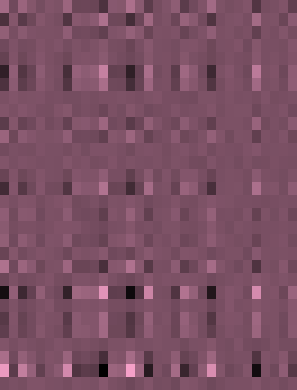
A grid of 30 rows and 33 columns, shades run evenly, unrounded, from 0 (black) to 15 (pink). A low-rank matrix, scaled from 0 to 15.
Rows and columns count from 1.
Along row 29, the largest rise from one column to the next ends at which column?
13
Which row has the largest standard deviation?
29
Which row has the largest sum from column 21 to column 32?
23
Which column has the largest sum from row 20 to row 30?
6
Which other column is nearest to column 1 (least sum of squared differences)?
15
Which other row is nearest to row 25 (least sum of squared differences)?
26
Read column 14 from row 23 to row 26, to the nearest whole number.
6 7 7 7
